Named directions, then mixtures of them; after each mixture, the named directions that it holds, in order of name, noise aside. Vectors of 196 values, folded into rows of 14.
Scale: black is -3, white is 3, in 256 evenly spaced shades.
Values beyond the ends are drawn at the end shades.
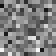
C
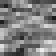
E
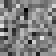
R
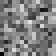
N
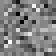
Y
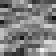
E.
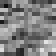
E.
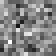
C, Y.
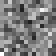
N.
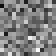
C.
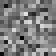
E, N, Y.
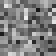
E, R, Y.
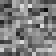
E, N.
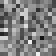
R.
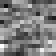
E.
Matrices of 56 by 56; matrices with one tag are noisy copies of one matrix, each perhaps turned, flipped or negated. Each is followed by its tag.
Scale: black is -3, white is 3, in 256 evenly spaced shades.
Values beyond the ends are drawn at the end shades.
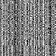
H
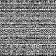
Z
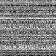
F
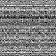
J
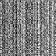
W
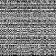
Z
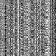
F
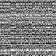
H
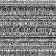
F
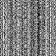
J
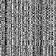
H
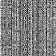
Z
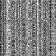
F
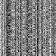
F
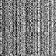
W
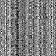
J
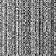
W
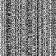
F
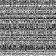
F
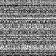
F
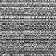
W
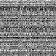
F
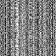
J
